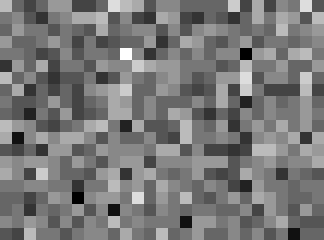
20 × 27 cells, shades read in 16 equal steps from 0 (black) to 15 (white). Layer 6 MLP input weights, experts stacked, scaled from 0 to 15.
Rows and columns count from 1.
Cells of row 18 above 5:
21
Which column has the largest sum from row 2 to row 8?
11
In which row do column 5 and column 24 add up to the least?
8
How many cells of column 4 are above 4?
17
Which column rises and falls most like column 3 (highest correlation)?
18
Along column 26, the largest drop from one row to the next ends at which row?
2
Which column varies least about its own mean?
6
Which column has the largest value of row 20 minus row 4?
14
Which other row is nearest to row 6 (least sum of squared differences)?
3
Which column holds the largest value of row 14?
27
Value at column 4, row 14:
9
